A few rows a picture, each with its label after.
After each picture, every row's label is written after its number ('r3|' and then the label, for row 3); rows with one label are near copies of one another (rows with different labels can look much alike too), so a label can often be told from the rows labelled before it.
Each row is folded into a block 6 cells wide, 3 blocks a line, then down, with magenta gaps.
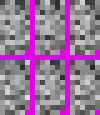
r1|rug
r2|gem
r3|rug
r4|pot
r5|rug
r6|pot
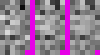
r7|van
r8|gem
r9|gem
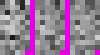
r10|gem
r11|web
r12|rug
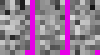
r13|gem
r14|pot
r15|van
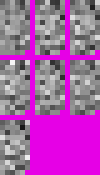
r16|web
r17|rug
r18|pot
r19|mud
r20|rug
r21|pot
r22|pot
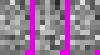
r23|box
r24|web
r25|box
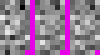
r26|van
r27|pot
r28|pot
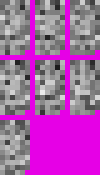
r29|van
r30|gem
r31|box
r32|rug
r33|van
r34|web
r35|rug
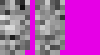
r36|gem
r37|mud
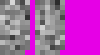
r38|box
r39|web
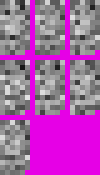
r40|gem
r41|box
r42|van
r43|pot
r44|van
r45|rug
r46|box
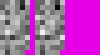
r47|van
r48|van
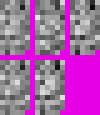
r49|van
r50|pot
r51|van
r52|van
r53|van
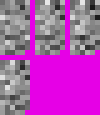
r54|pot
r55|mud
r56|mud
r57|mud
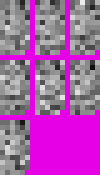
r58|web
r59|rug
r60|mud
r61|box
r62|pot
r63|van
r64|web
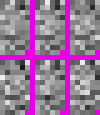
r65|mud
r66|mud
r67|pot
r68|pot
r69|mud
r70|box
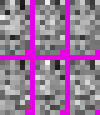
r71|gem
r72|box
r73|gem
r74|web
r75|mud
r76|pot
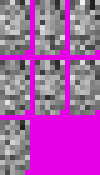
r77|box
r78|web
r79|mud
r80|pot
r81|gem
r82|box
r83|van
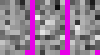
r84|web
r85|van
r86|web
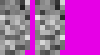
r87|pot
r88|pot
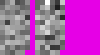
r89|rug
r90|mud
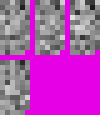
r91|van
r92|pot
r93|gem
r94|web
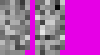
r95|web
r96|van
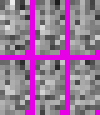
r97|mud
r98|web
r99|web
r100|web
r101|van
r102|rug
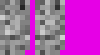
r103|van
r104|van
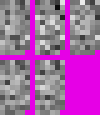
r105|web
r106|pot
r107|box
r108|rug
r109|gem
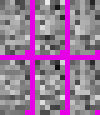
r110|rug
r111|mud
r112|web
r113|box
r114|pot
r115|web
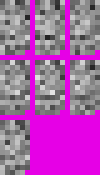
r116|rug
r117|gem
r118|van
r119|box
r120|box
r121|mud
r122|rug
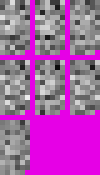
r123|mud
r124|gem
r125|rug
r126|pot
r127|van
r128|pot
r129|web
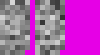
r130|box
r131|rug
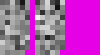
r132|web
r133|gem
